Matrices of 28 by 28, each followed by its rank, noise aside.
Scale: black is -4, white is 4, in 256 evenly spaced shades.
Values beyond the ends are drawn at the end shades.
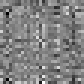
three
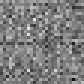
eight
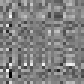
three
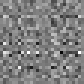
three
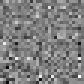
six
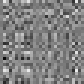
three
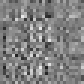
three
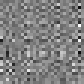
three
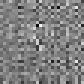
three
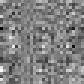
four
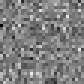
eight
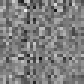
four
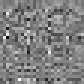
four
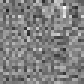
four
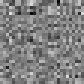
four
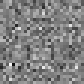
six
